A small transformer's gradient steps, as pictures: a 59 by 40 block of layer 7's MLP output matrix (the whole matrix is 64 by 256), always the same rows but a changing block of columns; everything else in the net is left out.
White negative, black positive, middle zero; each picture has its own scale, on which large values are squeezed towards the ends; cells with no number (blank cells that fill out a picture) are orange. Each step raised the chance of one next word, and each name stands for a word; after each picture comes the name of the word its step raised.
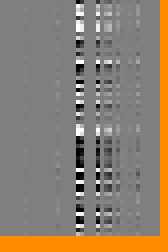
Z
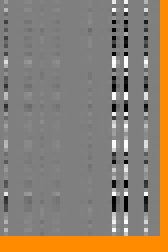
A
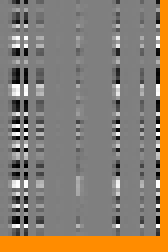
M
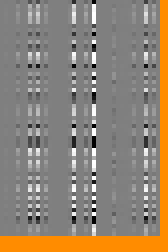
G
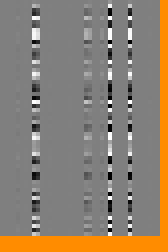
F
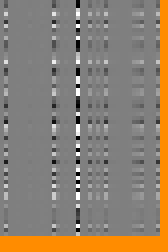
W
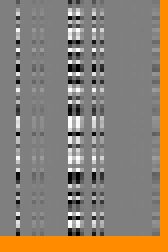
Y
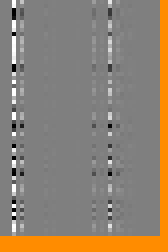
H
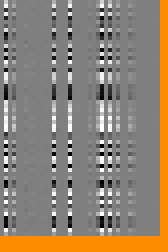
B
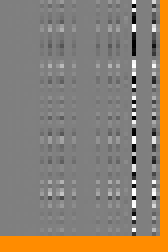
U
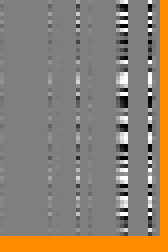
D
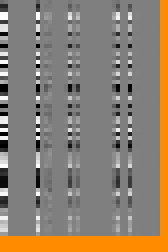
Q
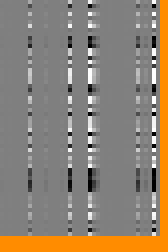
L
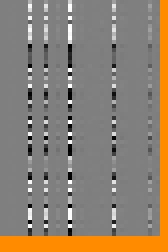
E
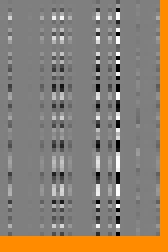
Q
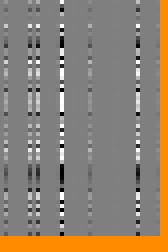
L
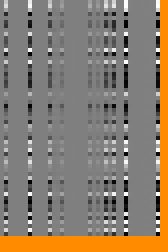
A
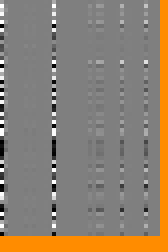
Z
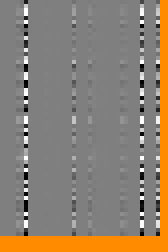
Y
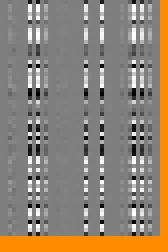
E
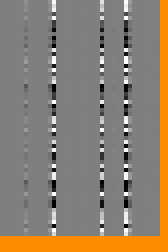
A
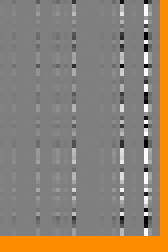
G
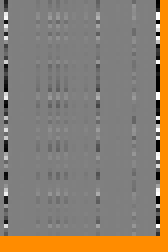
Q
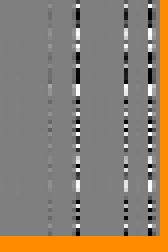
M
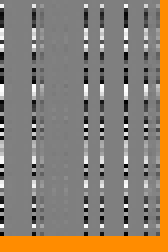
M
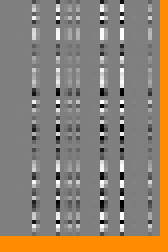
E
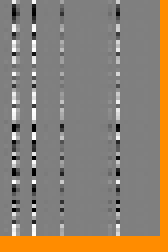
H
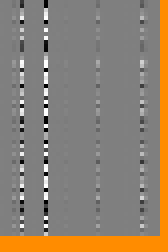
W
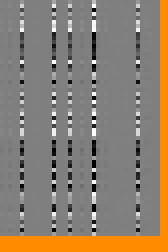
Z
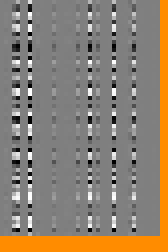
W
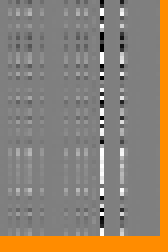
G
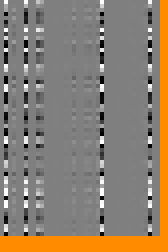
U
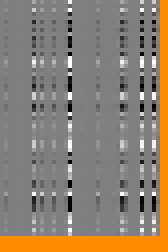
A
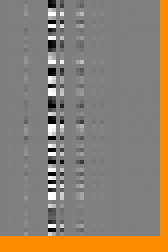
W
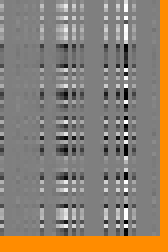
E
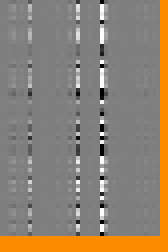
E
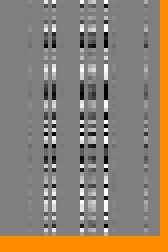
U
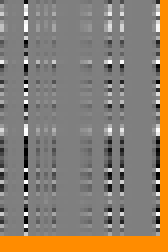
Z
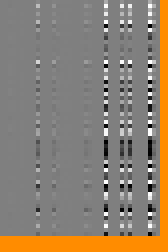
Z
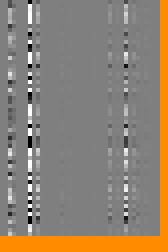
G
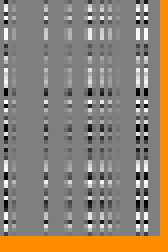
E
